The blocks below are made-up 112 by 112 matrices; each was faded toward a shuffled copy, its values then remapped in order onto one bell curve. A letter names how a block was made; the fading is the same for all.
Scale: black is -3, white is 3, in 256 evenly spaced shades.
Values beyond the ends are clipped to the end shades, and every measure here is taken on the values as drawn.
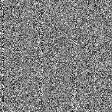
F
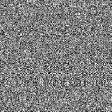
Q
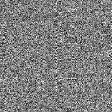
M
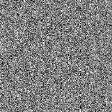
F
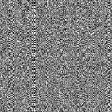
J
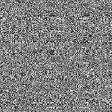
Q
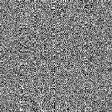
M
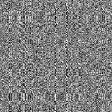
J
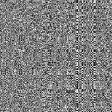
J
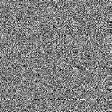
Q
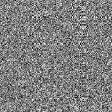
M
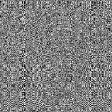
J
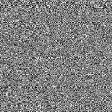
Q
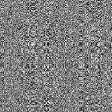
J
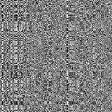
J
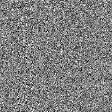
F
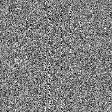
F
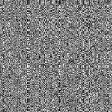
J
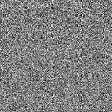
M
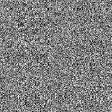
M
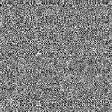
Q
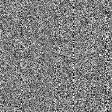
F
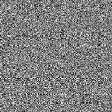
Q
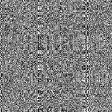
J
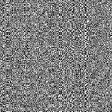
J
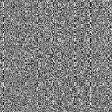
J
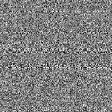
Q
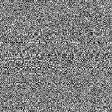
Q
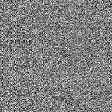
M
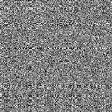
Q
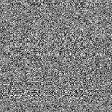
Q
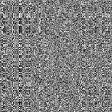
J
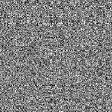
Q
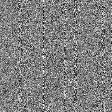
F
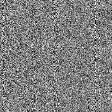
F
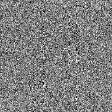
F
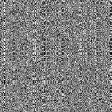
J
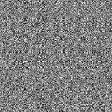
Q
